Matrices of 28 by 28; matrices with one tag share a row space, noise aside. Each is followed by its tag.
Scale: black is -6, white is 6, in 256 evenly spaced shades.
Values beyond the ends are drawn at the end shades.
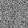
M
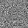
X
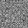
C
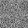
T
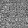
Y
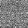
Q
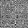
Q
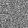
C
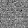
Q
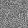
M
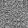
C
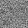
Y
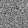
T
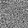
C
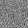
M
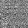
Y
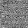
Y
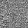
Y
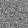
T
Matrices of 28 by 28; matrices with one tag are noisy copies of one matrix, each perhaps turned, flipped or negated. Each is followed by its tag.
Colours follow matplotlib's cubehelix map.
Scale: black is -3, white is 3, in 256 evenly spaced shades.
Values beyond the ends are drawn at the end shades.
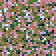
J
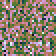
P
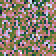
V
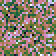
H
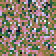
V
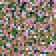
J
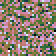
V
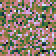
P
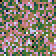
H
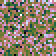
H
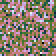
J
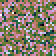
J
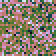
H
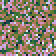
J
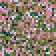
J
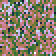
V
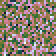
J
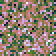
H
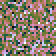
J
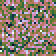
P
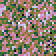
H
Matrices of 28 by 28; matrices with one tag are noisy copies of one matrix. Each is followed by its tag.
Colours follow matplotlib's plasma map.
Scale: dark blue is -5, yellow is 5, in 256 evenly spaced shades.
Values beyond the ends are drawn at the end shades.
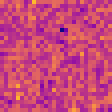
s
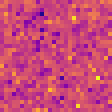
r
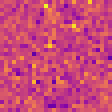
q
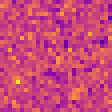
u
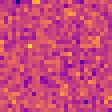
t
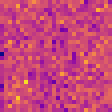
s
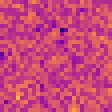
s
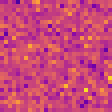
t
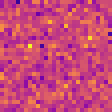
t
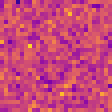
t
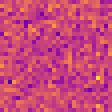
r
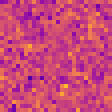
t
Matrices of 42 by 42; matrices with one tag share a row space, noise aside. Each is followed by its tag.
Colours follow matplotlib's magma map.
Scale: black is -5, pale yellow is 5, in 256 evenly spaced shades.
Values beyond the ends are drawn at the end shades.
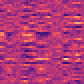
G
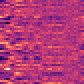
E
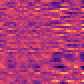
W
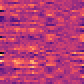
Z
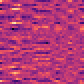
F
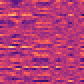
F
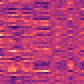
F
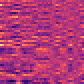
F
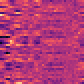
E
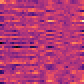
Z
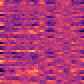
Z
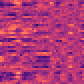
F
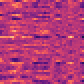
F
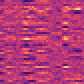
G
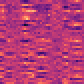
G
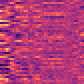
E
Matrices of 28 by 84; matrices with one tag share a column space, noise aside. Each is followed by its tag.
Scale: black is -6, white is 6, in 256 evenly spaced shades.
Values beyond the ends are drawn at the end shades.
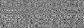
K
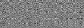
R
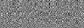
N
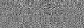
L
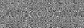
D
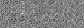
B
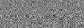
K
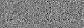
B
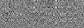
N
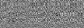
N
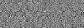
D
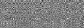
R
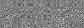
K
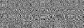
K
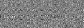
K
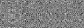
B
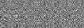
K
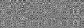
R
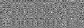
R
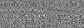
K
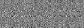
D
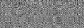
L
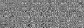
D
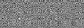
R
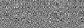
N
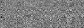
K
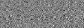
K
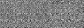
B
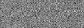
D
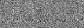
B
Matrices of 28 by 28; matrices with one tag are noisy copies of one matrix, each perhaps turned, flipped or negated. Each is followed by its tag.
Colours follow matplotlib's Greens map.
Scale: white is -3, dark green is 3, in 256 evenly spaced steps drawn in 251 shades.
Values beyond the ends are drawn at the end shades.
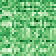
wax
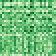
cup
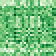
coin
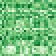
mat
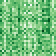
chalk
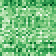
coin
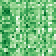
mat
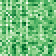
wax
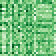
cup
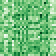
coin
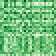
cup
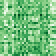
coin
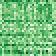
cup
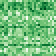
mat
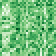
mat
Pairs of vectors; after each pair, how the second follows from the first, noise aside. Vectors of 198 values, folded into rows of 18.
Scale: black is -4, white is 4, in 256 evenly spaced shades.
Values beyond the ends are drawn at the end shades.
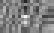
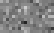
negated, partly zeroed.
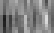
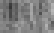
wrapped around, shrunk.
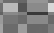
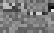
sign-scrambled.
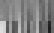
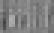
wrapped around, shrunk.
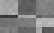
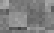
wrapped around, shrunk.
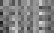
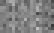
wrapped around, shrunk.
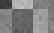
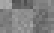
negated, shrunk.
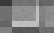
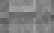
wrapped around, shrunk.
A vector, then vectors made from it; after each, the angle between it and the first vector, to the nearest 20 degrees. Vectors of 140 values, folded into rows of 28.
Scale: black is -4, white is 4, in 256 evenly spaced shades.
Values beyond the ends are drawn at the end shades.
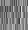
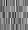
80 degrees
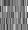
80 degrees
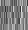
20 degrees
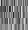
40 degrees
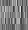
140 degrees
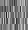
40 degrees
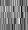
160 degrees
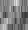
120 degrees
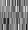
100 degrees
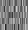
100 degrees
